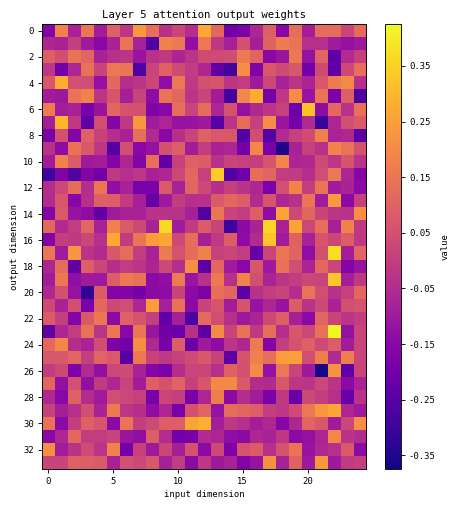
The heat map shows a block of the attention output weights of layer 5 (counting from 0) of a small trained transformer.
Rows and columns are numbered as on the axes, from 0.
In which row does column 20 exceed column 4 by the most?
6
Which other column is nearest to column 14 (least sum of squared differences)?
20
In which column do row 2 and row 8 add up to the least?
17
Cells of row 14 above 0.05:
6
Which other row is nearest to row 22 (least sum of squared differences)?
33
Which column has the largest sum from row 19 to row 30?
22
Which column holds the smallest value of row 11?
0
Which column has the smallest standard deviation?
4
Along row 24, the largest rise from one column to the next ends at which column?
7
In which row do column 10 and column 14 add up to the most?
27
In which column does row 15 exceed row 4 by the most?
9
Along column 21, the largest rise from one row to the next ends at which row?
8
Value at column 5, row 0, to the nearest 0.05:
0.1
